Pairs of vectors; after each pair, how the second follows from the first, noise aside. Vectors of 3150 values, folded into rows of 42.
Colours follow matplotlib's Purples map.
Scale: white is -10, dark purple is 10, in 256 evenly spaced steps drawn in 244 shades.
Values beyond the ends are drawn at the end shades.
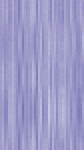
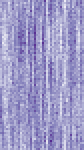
reversed, negated, scaled up.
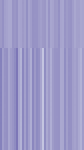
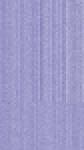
reversed, negated, shrunk.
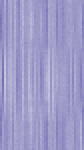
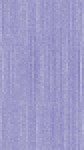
reversed, negated, shrunk.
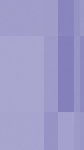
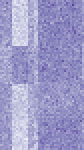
wrapped around, negated, scaled up.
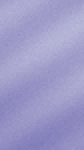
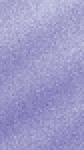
reversed, negated.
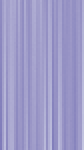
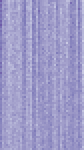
reversed, negated.
